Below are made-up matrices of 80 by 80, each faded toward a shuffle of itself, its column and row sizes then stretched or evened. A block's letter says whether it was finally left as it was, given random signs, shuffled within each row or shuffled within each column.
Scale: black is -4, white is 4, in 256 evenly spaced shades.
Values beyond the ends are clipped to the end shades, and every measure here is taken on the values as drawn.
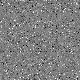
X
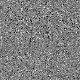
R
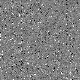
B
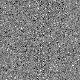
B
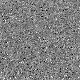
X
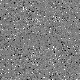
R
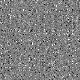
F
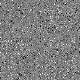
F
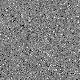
X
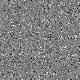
R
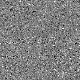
R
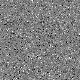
X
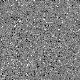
R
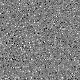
X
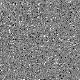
R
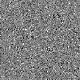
F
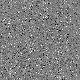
B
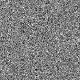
B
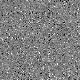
F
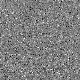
X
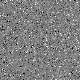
X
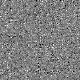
R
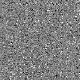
F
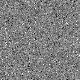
B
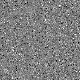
B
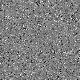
X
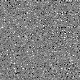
F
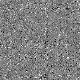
R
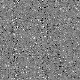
R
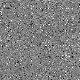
R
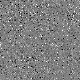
R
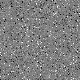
B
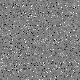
X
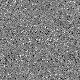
X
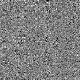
F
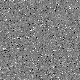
X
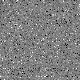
X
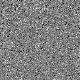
R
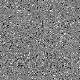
F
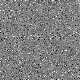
X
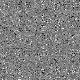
F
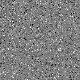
B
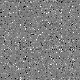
R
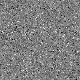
X
